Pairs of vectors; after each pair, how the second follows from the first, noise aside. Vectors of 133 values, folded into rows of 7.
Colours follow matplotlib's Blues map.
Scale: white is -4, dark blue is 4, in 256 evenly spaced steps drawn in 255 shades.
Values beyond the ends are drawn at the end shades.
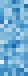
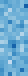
partly zeroed.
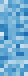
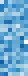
reversed.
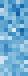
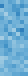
shrunk.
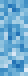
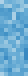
wrapped around, shrunk.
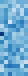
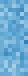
reversed, shrunk.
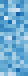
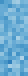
reversed, shrunk.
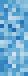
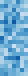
reversed, negated.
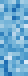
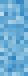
reversed, shrunk.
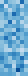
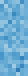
shrunk.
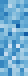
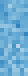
shrunk.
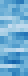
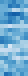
reversed.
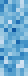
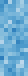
shrunk.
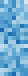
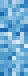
reversed, negated.
